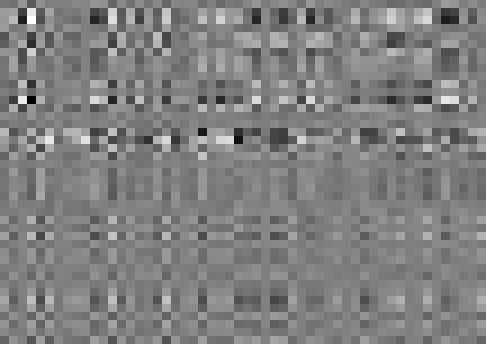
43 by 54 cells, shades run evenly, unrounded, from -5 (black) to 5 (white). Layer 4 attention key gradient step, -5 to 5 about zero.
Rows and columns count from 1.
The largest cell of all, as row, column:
3, 4
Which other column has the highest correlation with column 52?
43
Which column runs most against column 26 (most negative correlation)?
20
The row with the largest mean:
19
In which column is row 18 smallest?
27
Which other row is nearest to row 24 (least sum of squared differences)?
23
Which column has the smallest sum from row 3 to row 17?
11
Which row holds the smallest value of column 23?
17
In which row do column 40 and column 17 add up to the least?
13
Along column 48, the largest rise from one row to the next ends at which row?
14
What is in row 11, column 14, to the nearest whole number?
1
